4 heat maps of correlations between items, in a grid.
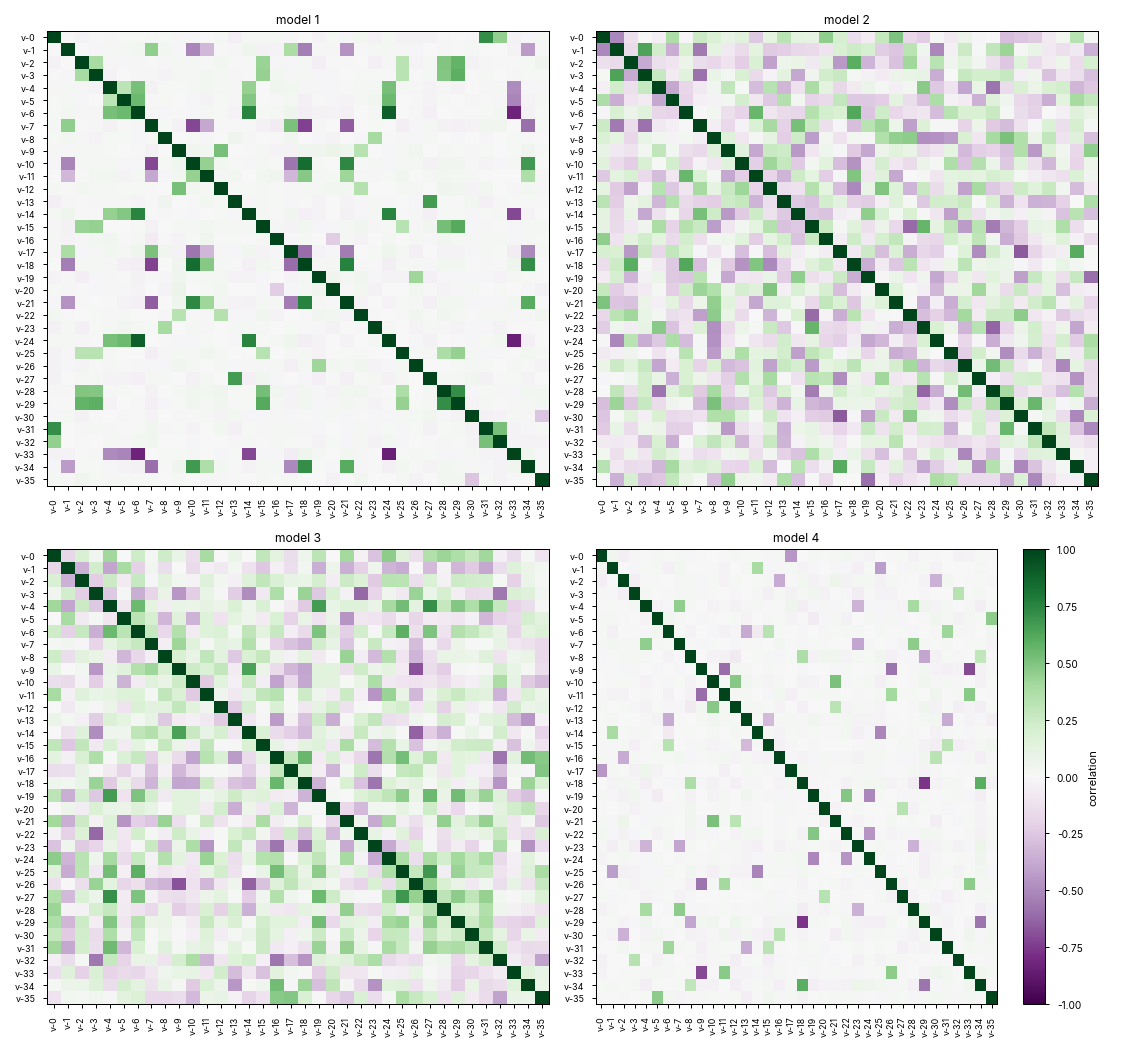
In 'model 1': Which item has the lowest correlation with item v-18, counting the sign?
v-7
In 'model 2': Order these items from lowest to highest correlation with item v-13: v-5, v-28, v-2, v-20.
v-20, v-2, v-28, v-5
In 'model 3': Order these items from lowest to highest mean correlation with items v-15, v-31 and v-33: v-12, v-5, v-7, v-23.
v-5, v-23, v-7, v-12
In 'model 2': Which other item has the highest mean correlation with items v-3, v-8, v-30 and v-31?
v-29
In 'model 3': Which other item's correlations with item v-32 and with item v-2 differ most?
v-16
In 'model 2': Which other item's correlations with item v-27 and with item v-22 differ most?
v-15
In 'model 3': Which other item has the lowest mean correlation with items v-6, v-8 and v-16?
v-23
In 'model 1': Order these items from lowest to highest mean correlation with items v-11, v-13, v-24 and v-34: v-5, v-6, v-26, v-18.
v-26, v-5, v-6, v-18
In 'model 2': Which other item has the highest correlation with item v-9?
v-35
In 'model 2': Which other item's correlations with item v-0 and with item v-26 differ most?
v-1
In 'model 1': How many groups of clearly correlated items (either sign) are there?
10
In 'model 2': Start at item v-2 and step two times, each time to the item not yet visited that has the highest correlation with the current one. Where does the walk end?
v-6
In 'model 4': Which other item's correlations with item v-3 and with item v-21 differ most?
v-10
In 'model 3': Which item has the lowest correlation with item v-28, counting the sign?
v-14
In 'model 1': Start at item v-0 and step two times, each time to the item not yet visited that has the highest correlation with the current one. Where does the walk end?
v-32
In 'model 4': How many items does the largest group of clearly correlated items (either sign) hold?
4
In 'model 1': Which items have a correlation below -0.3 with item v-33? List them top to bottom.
v-4, v-5, v-6, v-14, v-24
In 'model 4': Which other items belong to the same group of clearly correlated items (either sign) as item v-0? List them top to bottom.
v-17
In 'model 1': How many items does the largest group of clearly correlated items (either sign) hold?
8
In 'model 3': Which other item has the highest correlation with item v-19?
v-4
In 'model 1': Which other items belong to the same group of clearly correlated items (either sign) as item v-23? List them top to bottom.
v-8
